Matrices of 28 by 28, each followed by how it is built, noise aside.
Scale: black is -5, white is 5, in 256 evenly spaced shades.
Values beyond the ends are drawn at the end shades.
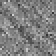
Toeplitz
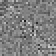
block diagonal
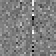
uneven columns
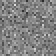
uneven columns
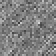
Hankel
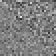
upper triangular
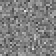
noise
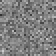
noise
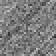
Hankel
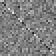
diagonal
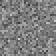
noise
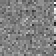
uneven columns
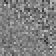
upper triangular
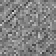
Hankel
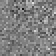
upper triangular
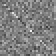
diagonal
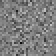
uneven columns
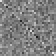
diagonal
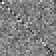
diagonal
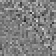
upper triangular
